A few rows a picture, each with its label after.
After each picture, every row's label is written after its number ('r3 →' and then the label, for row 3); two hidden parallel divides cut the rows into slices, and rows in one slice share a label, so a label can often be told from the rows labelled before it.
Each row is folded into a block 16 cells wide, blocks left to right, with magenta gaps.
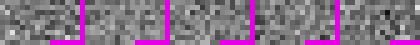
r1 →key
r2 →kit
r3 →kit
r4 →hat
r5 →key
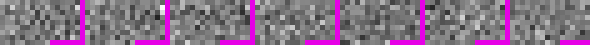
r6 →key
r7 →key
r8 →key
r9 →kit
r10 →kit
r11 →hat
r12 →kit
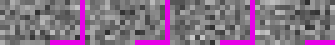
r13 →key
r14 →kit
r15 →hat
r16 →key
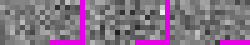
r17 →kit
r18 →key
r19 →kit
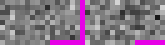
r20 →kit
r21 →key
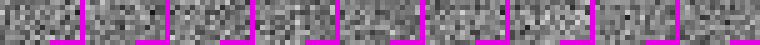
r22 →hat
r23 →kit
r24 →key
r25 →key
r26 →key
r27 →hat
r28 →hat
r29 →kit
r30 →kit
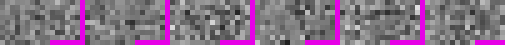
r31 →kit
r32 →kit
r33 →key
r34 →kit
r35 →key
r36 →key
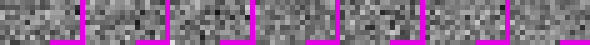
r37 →hat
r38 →key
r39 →key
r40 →kit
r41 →key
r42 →hat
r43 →kit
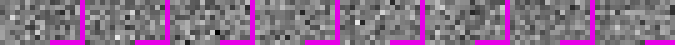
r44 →key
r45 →hat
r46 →hat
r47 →key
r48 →hat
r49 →key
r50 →kit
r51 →hat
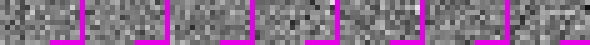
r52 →kit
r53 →kit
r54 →kit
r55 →hat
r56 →key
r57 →kit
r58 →hat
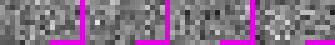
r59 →hat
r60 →key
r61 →key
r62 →hat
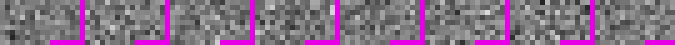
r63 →kit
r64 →hat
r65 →kit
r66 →key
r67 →kit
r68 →hat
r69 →hat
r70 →kit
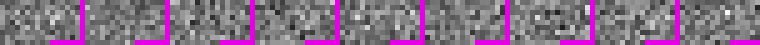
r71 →hat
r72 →kit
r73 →hat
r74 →hat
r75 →hat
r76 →hat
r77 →key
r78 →hat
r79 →hat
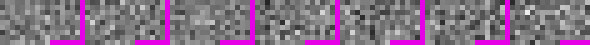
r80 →kit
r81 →kit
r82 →kit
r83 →hat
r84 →key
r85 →key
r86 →hat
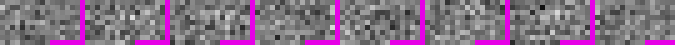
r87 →kit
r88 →hat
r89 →hat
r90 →key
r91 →key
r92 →hat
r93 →hat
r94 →kit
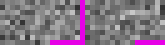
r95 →hat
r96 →hat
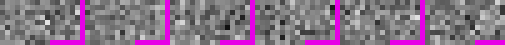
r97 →key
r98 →kit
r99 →key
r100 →hat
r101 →hat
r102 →hat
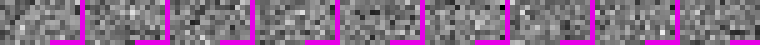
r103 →hat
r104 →hat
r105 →hat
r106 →hat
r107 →key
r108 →hat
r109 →kit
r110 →hat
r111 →hat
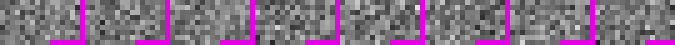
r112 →hat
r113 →kit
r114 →kit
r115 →hat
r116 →key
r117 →key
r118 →hat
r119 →hat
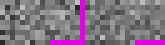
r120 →hat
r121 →kit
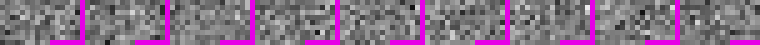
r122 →hat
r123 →hat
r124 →kit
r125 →hat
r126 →key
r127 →key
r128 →key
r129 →key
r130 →hat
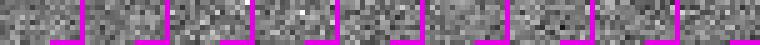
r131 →kit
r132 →kit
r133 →hat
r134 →hat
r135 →key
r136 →kit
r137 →key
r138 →key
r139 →hat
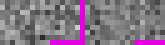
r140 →key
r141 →kit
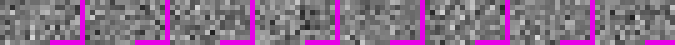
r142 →hat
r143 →hat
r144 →key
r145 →key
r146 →kit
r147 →hat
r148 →kit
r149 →key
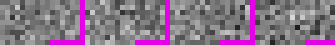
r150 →kit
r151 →key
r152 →key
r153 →hat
